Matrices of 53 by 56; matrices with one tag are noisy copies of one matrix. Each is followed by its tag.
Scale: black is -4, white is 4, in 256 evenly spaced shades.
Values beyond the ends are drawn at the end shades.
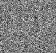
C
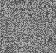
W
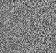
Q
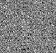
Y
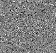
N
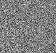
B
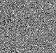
B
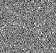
Q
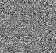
W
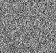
Q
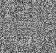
W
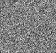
Q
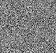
B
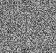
Y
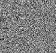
N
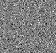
Q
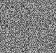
B
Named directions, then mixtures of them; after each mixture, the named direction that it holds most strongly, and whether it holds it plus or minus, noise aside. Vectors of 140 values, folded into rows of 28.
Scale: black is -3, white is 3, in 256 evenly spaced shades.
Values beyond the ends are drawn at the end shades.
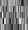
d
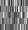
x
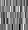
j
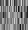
x, minus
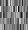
x, minus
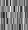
j, plus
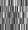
x, plus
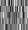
x, plus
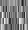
d, plus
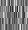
x, plus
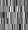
j, plus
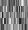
d, minus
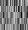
x, minus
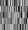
x, minus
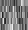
d, minus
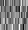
j, minus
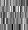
j, plus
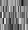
d, plus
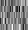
j, minus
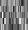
d, plus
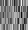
x, minus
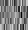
x, minus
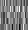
j, plus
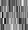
d, minus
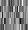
d, minus
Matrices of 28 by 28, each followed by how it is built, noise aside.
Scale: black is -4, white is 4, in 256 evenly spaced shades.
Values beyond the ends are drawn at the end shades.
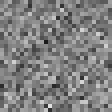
Hankel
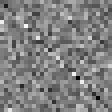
diagonal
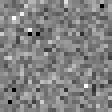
sparse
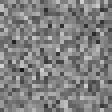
repeating rows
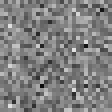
repeating rows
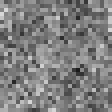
smooth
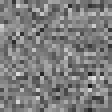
low rank
